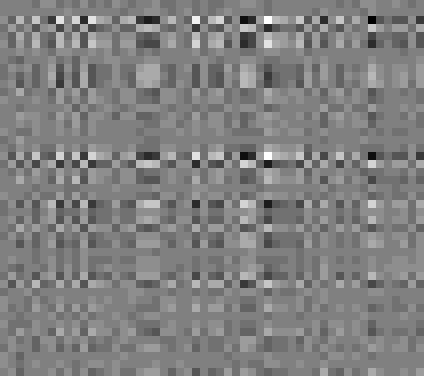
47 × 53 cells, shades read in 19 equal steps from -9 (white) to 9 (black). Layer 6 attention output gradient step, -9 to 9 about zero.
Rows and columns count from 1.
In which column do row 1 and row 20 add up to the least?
34
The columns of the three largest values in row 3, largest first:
47, 31, 19
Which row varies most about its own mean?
3
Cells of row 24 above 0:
7
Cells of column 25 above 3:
4
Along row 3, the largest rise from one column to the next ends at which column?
11
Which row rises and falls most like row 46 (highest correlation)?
17
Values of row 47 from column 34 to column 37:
2 1 1 0
